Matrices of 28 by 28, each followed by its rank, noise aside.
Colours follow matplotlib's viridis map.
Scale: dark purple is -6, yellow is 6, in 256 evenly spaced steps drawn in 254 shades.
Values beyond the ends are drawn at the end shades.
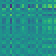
one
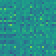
four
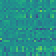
three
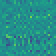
three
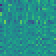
four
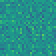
six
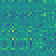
four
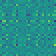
two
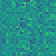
six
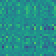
three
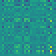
two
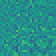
six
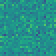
six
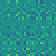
three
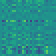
two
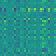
two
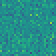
six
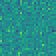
six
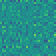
three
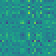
two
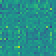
four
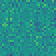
six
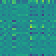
two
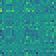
four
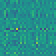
three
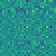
four
